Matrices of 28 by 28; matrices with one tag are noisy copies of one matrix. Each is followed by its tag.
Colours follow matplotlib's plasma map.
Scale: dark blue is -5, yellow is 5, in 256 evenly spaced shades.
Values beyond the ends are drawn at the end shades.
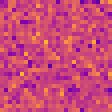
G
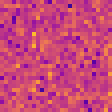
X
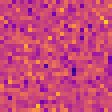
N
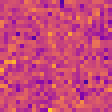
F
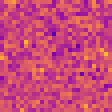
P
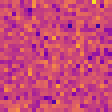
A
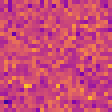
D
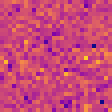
P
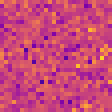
P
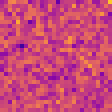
G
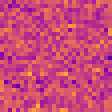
N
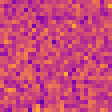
N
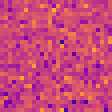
D
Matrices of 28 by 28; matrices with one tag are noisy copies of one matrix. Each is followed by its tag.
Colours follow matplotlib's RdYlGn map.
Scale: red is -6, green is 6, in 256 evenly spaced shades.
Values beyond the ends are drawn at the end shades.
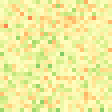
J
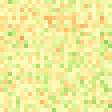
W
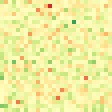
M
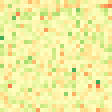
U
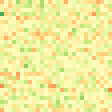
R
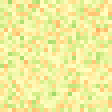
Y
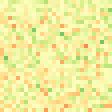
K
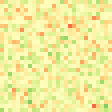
J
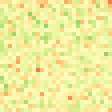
U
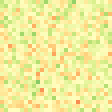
K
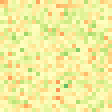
U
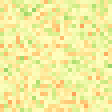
K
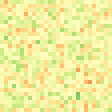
Y
